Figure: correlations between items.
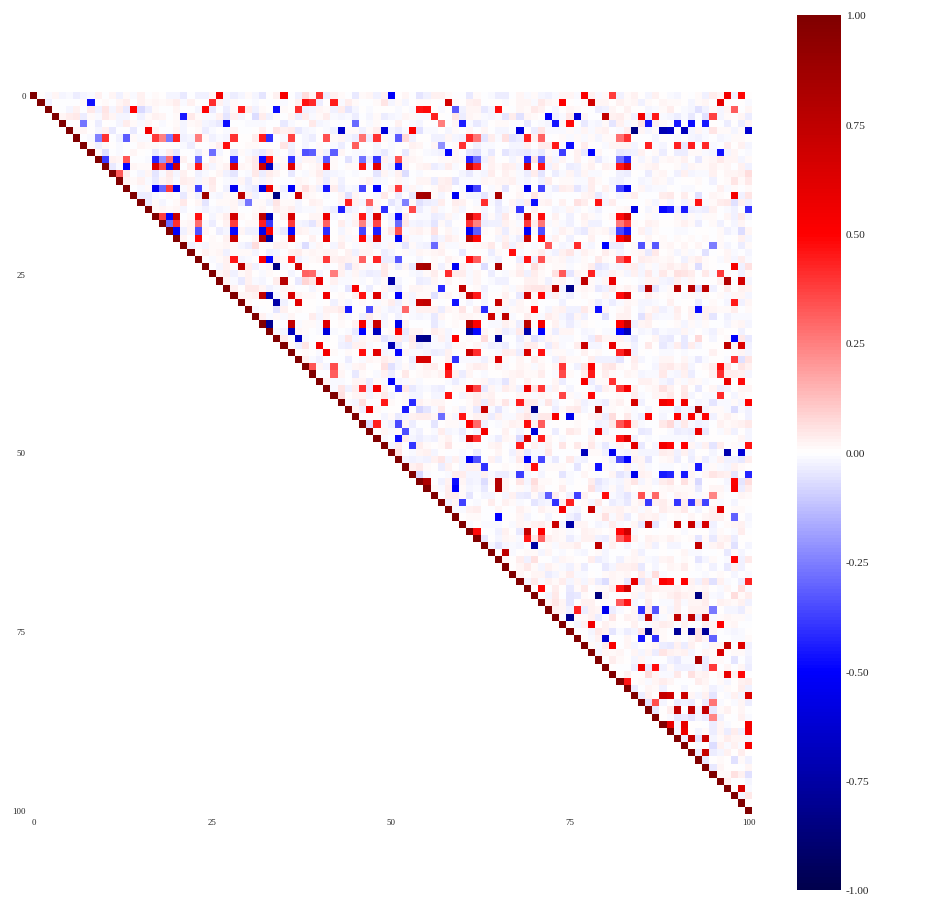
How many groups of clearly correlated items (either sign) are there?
11
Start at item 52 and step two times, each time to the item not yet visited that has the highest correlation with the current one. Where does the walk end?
30
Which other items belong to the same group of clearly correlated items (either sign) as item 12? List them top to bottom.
11
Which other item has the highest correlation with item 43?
84
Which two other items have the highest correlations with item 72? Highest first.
76, 21
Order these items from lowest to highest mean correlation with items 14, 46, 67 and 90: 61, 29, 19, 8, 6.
19, 8, 6, 61, 29
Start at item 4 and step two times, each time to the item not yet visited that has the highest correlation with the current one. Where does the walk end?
57
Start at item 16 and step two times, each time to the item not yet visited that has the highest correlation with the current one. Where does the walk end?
53
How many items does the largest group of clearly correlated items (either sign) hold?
23
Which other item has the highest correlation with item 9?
33
